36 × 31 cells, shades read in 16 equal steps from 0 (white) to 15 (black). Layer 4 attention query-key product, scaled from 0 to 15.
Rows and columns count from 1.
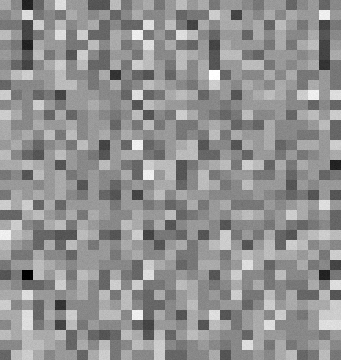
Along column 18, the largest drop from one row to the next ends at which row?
4
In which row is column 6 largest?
31
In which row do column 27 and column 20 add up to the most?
5
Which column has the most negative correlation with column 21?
15
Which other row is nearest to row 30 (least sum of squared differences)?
14
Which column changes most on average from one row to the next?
13
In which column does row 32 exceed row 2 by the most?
21
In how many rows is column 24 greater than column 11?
9
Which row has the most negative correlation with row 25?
35
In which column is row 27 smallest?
23
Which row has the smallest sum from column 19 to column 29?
26
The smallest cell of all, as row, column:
8, 20
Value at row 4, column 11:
5
